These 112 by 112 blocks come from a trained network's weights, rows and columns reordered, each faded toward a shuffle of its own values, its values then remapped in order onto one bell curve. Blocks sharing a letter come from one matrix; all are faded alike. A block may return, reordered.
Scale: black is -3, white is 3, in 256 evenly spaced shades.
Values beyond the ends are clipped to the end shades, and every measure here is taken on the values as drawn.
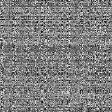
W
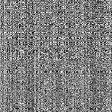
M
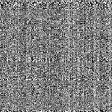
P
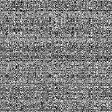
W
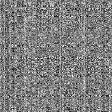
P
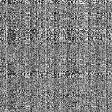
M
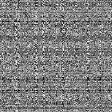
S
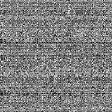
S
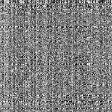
M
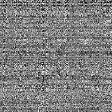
S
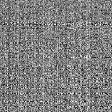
P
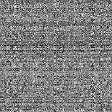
S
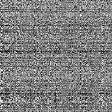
S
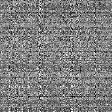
W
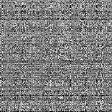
S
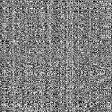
P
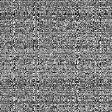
W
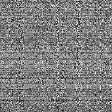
W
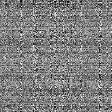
W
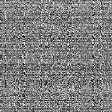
W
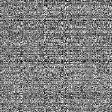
S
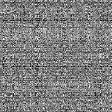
S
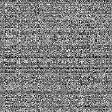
S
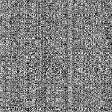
P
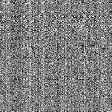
P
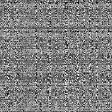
W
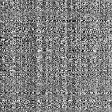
M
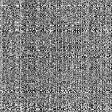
M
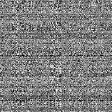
S
